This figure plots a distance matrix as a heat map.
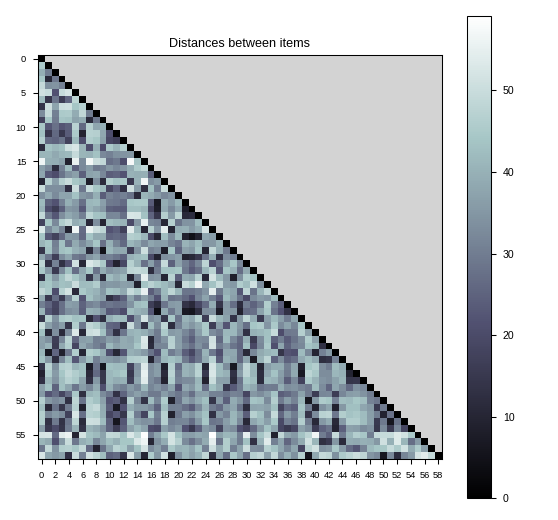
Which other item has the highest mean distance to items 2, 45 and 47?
15
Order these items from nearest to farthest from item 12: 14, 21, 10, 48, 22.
10, 22, 21, 48, 14
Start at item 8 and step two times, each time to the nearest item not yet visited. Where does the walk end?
38
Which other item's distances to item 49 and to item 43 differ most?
1
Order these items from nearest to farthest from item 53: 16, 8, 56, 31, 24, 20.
20, 16, 31, 56, 24, 8
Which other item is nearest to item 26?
22
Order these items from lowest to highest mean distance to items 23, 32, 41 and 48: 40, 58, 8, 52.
8, 40, 52, 58
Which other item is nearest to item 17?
37
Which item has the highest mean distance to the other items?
55
